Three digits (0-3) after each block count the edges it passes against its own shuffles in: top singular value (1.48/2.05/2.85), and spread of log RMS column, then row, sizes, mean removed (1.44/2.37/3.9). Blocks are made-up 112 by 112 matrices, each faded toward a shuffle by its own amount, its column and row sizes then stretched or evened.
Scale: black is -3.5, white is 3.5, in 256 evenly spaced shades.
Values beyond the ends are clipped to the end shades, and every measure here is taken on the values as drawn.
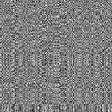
3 2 0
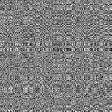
3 1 2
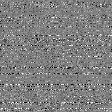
1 0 3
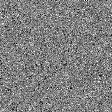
0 0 1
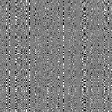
3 3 1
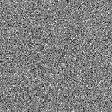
2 0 0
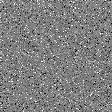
1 0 0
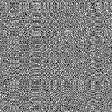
3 0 1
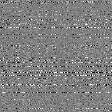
1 1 3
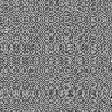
3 0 1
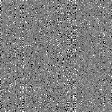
2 2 0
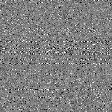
2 0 2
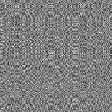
3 0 1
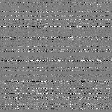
1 1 3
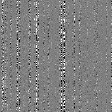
2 3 0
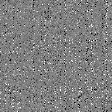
0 2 1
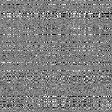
3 1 3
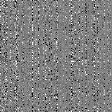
1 3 1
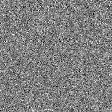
1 0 1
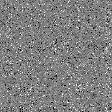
1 1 1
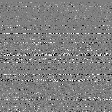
2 0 3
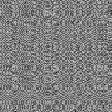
3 0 0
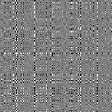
3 3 2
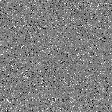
1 0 1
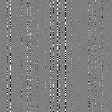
3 3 0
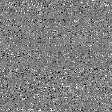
0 0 2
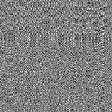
3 1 1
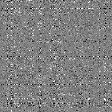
2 2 2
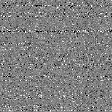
2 1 2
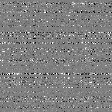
1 1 3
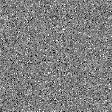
1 1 1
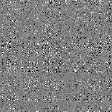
0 2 2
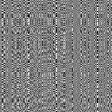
3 3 0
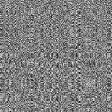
3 2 0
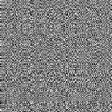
3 2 2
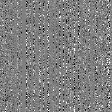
0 3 0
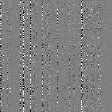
2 3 1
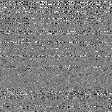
1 0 3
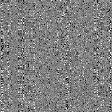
2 2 0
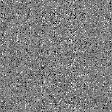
0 2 1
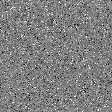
1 0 0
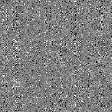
2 2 1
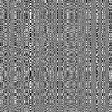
3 3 1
